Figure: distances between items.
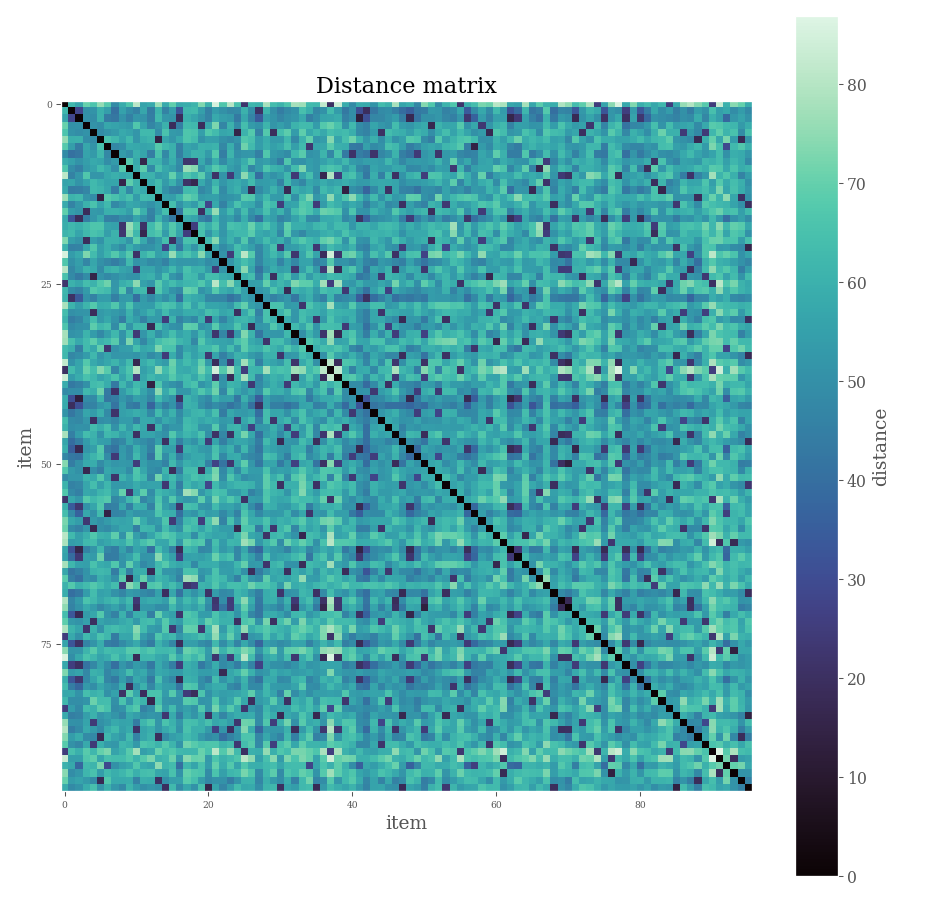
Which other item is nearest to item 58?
51
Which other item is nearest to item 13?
5
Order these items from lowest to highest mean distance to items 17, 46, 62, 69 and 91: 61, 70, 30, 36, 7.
70, 36, 30, 61, 7
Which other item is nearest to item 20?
95
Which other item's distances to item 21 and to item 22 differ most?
79
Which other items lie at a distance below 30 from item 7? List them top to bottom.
40, 43, 49, 52
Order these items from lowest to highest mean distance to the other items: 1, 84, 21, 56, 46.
1, 56, 46, 84, 21
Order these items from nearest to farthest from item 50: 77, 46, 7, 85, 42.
46, 77, 42, 85, 7
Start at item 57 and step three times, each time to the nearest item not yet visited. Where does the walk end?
92
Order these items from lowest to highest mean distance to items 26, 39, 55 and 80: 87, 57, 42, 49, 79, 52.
42, 49, 52, 57, 79, 87
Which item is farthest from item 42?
67
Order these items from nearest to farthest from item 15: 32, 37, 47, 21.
47, 32, 37, 21
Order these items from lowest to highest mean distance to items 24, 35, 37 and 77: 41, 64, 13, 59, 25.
59, 41, 25, 13, 64
